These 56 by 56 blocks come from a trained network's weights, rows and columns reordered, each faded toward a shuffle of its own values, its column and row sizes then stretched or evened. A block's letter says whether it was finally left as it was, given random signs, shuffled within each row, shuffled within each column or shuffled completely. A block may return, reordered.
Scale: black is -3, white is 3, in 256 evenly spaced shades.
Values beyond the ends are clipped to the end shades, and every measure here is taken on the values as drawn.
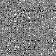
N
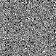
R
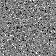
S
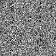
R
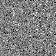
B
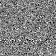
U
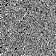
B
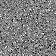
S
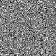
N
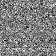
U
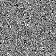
B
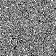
S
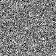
B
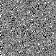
B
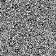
B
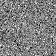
S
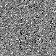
B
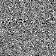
R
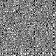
N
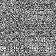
N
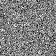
S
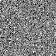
B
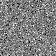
S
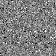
U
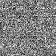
U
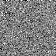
U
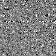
R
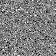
U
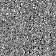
B
